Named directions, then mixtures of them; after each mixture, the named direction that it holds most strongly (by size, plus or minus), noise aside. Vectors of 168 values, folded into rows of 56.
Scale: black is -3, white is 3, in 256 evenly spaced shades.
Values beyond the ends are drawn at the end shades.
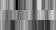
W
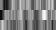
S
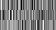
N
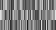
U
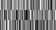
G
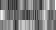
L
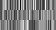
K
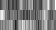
L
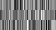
U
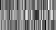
U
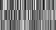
K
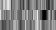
S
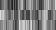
L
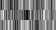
L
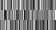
G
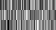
G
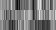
W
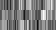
S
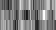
L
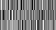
N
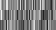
K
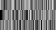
U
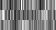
L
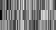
K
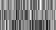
G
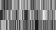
S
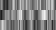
S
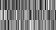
G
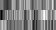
S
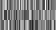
K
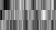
S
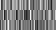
G
